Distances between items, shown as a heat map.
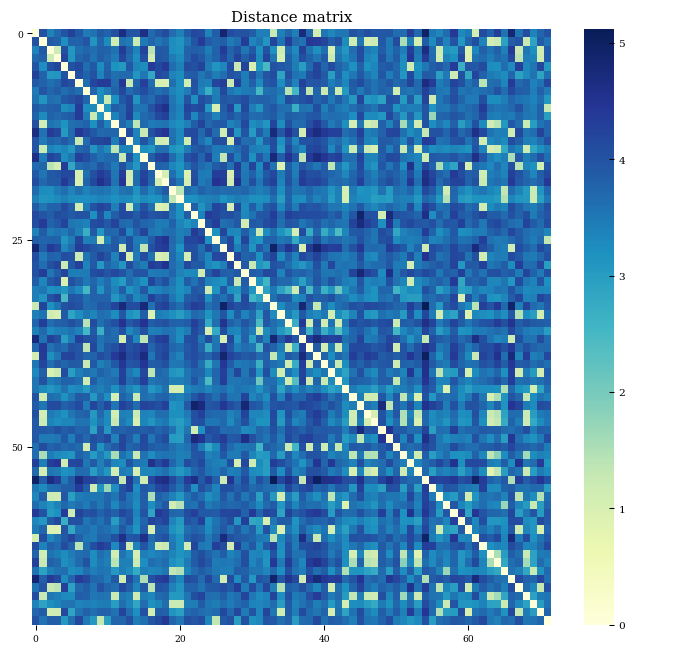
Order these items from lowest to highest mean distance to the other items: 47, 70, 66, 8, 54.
47, 70, 8, 66, 54
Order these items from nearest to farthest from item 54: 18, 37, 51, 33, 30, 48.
37, 30, 51, 48, 18, 33
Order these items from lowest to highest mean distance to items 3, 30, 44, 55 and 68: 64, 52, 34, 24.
64, 34, 52, 24
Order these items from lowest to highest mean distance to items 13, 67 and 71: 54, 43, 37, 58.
43, 58, 37, 54
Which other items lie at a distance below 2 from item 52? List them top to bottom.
4, 28, 30
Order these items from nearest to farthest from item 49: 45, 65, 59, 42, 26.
45, 65, 59, 42, 26
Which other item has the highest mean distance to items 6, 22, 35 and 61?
54
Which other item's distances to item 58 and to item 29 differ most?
23
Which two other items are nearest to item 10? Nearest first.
8, 55
